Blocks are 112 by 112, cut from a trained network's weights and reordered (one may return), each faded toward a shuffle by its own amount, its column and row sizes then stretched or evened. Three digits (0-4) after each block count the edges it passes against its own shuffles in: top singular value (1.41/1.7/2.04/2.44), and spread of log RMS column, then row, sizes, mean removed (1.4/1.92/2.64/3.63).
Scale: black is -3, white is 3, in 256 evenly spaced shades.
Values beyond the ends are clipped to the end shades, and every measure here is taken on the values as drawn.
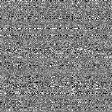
0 3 4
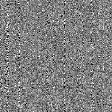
2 3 0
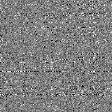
0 2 3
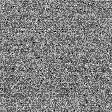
0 0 1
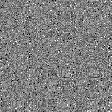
3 1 0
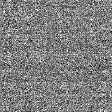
0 3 0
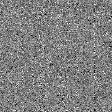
0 2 1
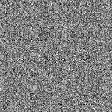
2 0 1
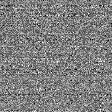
0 1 3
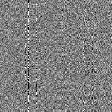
4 3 0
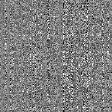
0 4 2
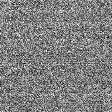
0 1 1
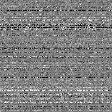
4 2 4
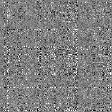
1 3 3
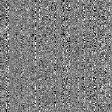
2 4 2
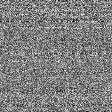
0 0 3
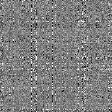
1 4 2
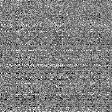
2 3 3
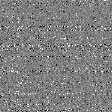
2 1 3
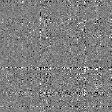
2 3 3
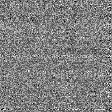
0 2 2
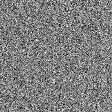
1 0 0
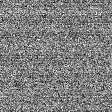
1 0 1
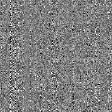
0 4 1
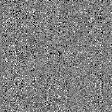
0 3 2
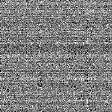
3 3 0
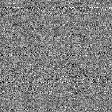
2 0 3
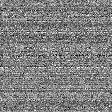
3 0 2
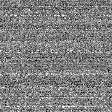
2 0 3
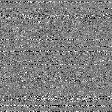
2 0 4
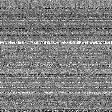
4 0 4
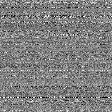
1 0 4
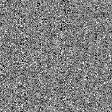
1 2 0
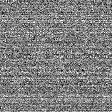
3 0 1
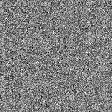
2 0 0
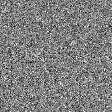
0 0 2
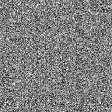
2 0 1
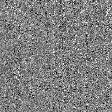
0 2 1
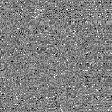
3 1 2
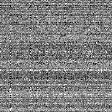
4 3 2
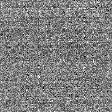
1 3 0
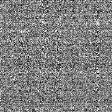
1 3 2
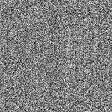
2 0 0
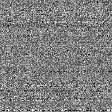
0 1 3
